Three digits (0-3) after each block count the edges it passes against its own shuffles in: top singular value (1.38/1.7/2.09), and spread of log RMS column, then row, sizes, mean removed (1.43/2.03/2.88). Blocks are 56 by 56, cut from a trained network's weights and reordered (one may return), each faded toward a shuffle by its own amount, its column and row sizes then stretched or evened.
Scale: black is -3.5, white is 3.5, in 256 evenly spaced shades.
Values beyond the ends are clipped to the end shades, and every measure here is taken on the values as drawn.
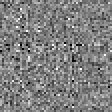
2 1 1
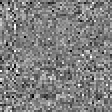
2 1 1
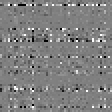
2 2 3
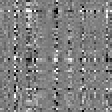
3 3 1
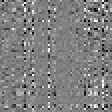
3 3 2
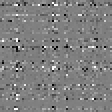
1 2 3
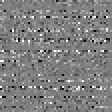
0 1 3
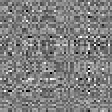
3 1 2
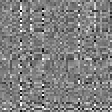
3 2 1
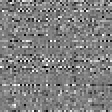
3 0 3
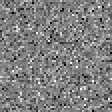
1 0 0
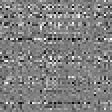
3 2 3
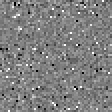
0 0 1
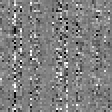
1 3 0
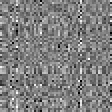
3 2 1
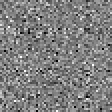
2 0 1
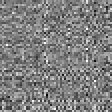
3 1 1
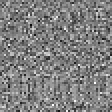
2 0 1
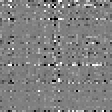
1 2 3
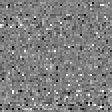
0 0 2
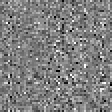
2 2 0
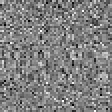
2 1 0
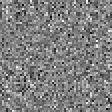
2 1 0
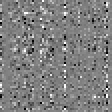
2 3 1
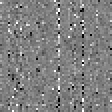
2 2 0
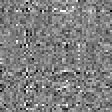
2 1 2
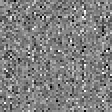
2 2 0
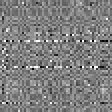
3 0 2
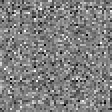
2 1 1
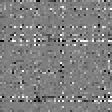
2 2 3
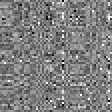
3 1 1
